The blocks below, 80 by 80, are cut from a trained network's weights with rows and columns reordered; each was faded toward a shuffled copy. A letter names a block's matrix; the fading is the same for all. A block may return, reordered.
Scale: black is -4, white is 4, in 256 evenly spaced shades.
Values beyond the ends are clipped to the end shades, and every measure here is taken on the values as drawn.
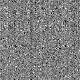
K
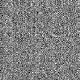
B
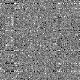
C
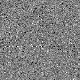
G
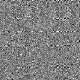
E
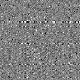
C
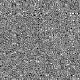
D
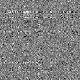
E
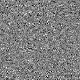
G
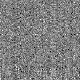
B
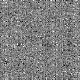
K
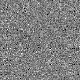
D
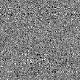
G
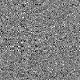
E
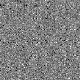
G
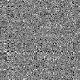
E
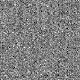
B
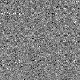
D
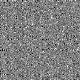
K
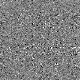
G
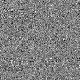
D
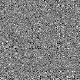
G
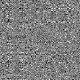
E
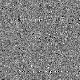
G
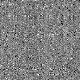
K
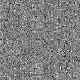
K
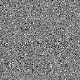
G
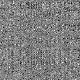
K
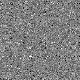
G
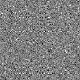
E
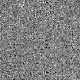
B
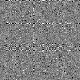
C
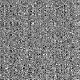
K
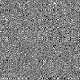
C
